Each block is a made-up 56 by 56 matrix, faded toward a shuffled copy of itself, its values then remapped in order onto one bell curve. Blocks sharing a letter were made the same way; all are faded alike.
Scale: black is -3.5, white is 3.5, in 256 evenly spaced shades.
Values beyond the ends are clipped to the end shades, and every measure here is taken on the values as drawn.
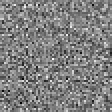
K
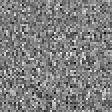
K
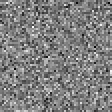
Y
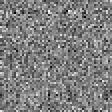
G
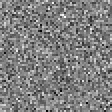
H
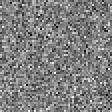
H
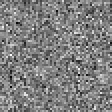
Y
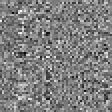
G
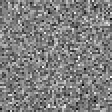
H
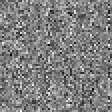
Y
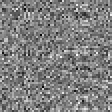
K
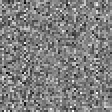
Y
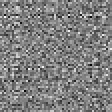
G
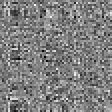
G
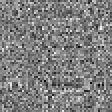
K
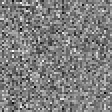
Y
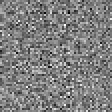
K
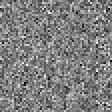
Y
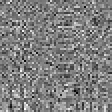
G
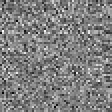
K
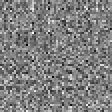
G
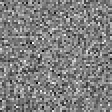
H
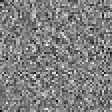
K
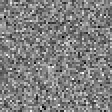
H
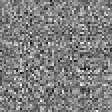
G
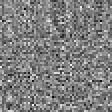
G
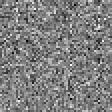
Y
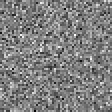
H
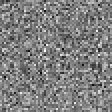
K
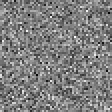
H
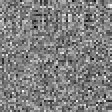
K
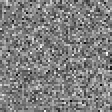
H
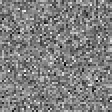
H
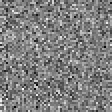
Y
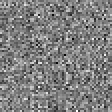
K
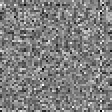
K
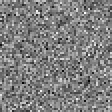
H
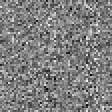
Y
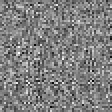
G
